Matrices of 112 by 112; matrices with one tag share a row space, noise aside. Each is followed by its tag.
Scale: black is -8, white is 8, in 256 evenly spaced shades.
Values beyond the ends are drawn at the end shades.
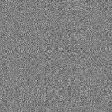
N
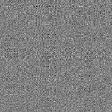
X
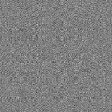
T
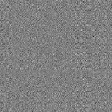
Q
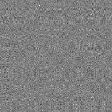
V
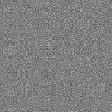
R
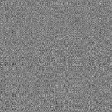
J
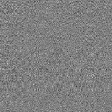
V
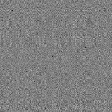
Q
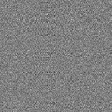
R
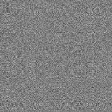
V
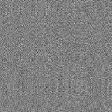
N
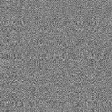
V
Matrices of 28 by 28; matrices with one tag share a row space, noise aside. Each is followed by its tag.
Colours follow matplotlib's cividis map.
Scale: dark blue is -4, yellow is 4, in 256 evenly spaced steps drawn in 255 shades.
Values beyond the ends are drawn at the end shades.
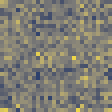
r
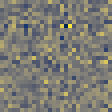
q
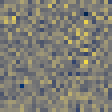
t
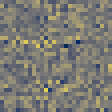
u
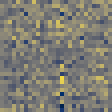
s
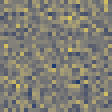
t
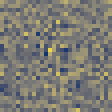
u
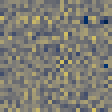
q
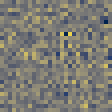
q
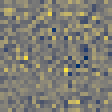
t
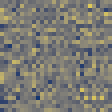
r
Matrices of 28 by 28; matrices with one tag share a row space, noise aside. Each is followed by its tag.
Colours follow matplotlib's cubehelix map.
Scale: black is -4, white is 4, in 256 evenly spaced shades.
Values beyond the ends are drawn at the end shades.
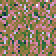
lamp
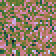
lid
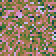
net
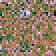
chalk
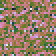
lid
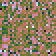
lamp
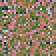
lamp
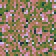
chalk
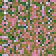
lamp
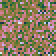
net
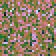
lamp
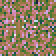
lid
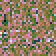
lamp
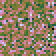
net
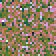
chalk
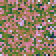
net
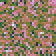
lid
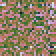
net
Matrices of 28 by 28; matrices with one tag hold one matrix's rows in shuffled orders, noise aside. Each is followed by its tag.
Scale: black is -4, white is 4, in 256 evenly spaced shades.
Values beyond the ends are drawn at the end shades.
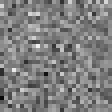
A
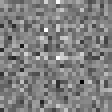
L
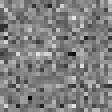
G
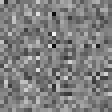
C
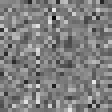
C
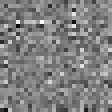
G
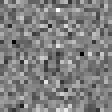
L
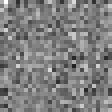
G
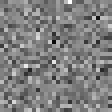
C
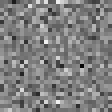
L
